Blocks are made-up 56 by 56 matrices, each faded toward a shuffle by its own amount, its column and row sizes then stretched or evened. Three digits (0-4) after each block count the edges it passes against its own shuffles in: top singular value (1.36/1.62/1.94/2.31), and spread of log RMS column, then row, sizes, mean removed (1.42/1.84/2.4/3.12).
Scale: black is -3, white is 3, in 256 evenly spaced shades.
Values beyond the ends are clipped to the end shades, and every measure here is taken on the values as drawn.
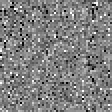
0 2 0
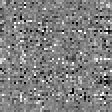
2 2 2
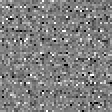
0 1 3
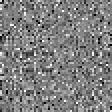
3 1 0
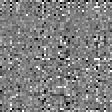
3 3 2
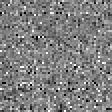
0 0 2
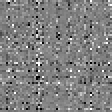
0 3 3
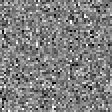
0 2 1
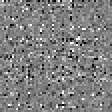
1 2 3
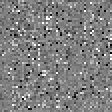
0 2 1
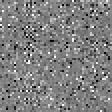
2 2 0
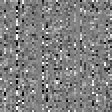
1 4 0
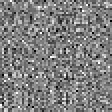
3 0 0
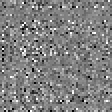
0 2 3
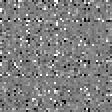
1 2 3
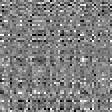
4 2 4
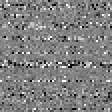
0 0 4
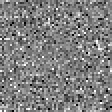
1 0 0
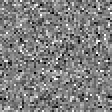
1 1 1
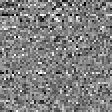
3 0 3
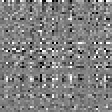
4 3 4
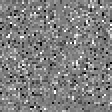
0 1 1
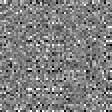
4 2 2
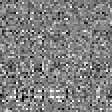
3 1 3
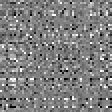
4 2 3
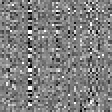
4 4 0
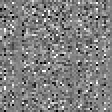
0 4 1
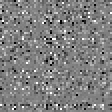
2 2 3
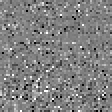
0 1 2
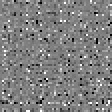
2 3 3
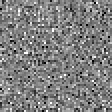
1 0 0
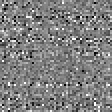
3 1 3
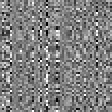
4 4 0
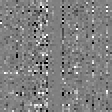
2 4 1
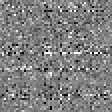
2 1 3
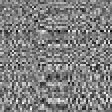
4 1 3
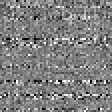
3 0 4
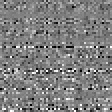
3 0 4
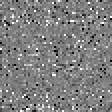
0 0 2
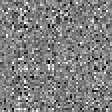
3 2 1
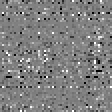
0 2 4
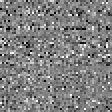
2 1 3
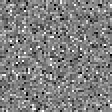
1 0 0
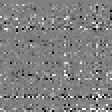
3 2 4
